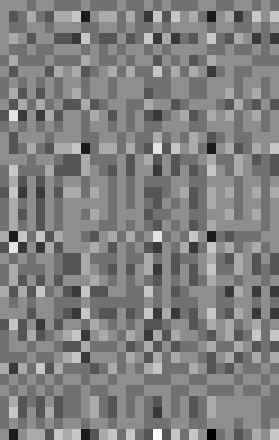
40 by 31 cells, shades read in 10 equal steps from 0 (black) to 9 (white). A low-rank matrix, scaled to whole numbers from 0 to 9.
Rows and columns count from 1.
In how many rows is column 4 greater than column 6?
11
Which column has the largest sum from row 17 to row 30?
24
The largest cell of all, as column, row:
18, 40
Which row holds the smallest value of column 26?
27
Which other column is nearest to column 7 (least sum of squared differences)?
13
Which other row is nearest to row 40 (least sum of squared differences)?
14
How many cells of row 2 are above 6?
5
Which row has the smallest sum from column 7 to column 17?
4
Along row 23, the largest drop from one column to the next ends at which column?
3
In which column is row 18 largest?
2
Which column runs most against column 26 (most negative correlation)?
17
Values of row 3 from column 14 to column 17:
4 5 4 4
